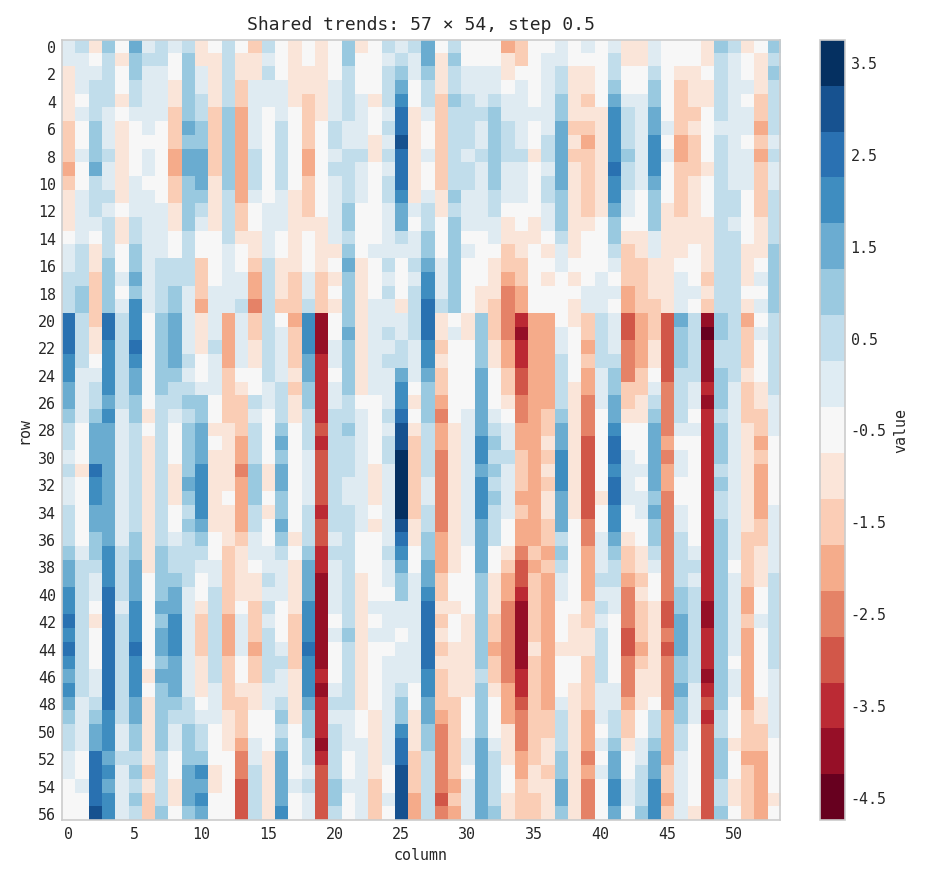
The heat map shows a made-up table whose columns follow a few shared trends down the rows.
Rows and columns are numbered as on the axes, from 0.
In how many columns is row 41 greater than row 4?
22
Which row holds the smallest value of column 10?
19
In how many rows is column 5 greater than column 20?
37
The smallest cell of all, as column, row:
48, 21
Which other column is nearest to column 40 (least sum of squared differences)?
47
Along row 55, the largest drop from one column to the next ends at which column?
26
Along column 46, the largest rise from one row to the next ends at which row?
20
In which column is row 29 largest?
25
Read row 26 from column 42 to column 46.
-1.5 -1 0.5 -2.5 0.5
